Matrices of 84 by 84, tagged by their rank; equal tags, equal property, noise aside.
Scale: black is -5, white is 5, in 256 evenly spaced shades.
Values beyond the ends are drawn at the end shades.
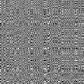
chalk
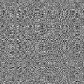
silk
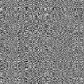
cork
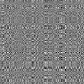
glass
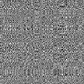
cork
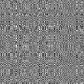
chalk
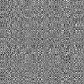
cork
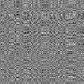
chalk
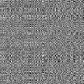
cork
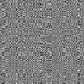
chalk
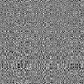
chalk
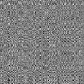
silk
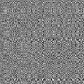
chalk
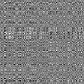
glass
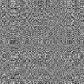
chalk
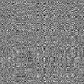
cork
